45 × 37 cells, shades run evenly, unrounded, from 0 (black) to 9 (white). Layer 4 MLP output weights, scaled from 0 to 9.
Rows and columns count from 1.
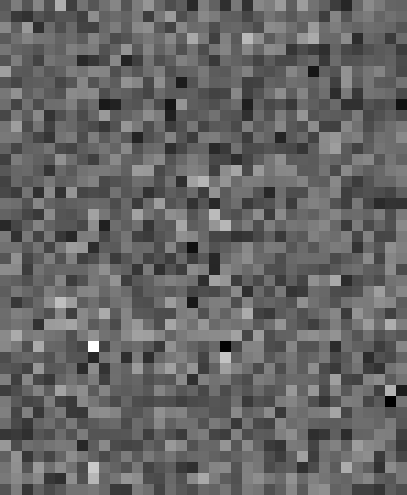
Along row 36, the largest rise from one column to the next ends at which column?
36
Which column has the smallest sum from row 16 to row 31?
32
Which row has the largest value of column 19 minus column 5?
44
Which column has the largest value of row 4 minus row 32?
21
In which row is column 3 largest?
3
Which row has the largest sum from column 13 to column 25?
31
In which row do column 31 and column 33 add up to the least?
9
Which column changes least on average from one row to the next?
27
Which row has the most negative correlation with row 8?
6
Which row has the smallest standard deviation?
39
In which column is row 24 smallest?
20
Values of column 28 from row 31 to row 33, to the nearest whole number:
5 3 3
